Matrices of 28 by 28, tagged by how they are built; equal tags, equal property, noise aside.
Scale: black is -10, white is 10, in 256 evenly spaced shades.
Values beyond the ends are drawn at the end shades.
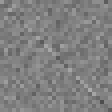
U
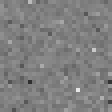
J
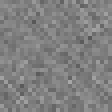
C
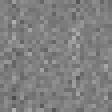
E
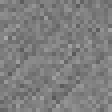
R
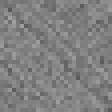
C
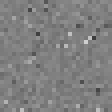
J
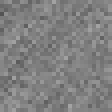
R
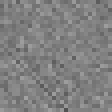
C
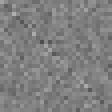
U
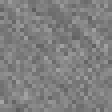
C
